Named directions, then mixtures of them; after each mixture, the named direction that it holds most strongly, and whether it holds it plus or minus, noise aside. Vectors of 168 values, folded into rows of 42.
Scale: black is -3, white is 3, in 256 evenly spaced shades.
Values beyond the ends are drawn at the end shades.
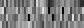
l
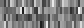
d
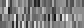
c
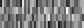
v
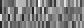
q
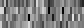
l, plus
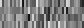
v, minus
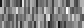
v, plus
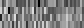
q, minus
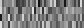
q, minus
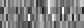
l, minus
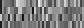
q, plus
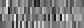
c, plus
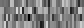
d, plus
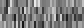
c, minus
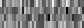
v, minus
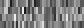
c, plus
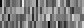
v, plus
